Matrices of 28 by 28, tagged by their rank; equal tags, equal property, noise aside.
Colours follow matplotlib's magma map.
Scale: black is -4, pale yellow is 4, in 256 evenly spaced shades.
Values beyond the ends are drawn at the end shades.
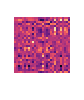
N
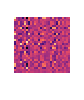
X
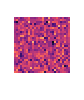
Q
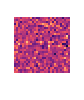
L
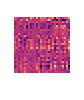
N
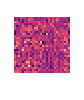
Q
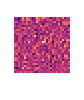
L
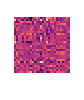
N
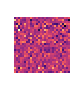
Q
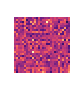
Q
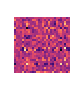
N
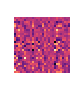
N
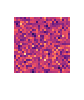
L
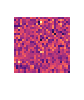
Q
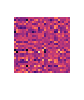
N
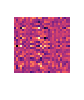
X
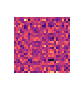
X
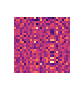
X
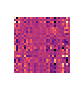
X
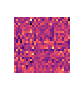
Q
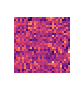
Q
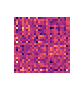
X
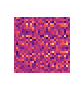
N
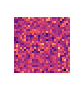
L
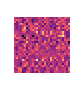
N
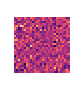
Q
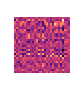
X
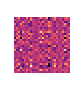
X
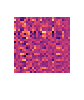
X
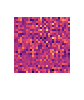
Q
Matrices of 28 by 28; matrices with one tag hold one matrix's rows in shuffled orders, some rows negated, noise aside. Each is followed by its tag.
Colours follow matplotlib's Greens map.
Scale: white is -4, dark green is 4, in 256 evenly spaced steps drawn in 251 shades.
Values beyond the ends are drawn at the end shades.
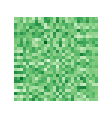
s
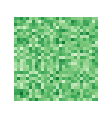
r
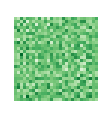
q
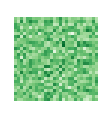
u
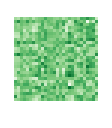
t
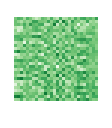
s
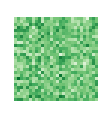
r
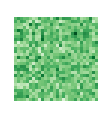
r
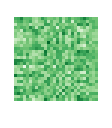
s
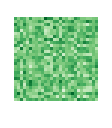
u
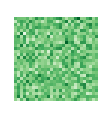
q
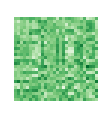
t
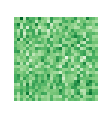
q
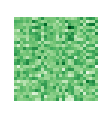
t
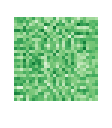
s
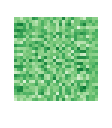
s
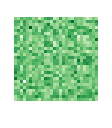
u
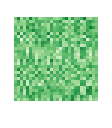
q
